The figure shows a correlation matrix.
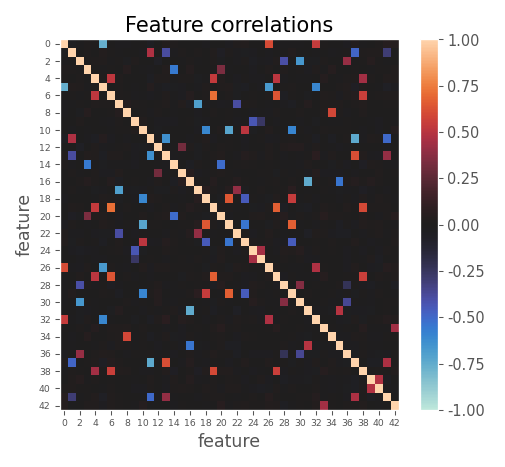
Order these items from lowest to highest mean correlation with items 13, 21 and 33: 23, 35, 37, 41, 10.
10, 23, 35, 41, 37
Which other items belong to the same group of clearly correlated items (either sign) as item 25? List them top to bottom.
9, 24
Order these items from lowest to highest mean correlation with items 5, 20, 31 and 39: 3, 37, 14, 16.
16, 14, 37, 3
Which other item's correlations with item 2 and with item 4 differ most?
30
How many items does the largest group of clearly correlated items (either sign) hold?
5
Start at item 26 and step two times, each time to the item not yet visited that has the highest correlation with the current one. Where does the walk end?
32
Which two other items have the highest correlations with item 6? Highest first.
19, 27
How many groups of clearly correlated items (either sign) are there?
13
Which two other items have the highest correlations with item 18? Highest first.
21, 29
